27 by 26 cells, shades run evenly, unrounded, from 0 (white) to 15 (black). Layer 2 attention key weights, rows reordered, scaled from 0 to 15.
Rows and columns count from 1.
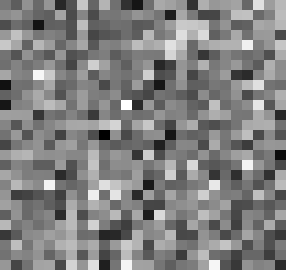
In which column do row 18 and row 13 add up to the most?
20
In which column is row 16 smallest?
14
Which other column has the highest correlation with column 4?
5
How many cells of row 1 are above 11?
4
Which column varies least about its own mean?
3
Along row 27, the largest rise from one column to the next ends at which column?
10
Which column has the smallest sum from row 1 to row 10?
17
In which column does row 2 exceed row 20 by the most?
9
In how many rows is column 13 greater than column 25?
14
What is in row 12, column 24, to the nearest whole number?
5
